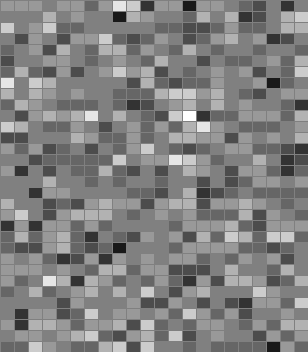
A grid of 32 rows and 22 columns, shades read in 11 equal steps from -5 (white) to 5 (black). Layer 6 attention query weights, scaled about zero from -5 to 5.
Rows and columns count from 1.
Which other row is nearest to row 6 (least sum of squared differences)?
17
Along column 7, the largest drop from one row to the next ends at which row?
11
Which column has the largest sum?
21
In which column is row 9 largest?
19
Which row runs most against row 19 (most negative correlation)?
2
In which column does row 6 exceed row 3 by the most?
1
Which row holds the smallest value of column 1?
8
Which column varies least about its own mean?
16
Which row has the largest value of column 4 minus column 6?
20
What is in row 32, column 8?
-2
